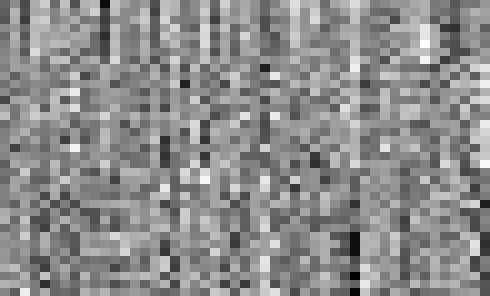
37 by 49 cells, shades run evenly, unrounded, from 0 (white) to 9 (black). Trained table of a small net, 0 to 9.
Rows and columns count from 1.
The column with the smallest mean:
43
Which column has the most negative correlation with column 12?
46
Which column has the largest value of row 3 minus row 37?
3
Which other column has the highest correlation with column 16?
11
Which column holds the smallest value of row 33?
27
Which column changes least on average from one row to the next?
26
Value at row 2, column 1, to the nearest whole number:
6
